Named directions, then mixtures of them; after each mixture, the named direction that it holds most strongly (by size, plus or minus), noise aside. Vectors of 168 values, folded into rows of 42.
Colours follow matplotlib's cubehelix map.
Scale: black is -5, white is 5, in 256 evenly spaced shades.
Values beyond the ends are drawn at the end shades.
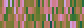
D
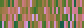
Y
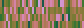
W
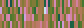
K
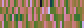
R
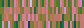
Y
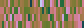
R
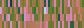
K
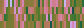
D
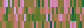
D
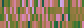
W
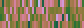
W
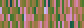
K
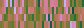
D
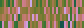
Y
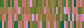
Y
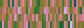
Y
